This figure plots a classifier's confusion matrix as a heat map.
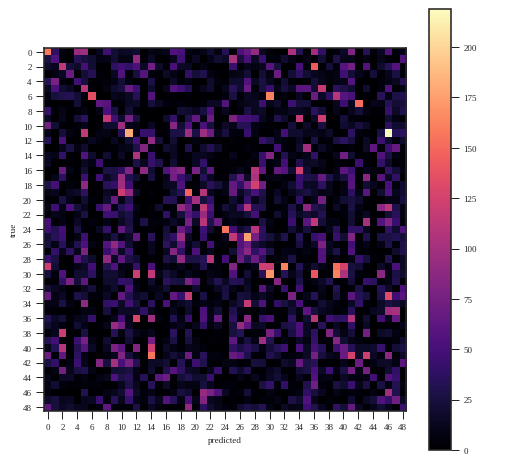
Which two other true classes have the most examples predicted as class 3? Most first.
31, 21
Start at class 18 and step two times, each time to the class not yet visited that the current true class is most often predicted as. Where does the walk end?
22
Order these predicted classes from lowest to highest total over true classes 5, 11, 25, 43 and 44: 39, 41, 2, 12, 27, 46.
39, 12, 2, 41, 27, 46
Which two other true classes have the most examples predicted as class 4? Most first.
0, 28
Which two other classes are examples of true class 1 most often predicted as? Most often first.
25, 12
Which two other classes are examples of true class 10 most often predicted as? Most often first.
17, 0
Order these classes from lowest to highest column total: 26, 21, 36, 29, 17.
26, 17, 29, 21, 36
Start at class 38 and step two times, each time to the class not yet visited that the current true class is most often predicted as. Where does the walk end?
36
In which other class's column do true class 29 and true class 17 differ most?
32
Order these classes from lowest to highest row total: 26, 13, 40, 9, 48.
13, 48, 26, 9, 40
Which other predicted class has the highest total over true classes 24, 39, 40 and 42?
14
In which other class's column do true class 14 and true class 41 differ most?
43
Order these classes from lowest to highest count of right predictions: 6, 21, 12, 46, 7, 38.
12, 7, 38, 46, 21, 6
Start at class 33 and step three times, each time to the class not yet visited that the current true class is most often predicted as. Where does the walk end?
27
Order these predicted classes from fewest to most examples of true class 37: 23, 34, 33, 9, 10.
23, 33, 34, 10, 9
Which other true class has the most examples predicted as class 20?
16
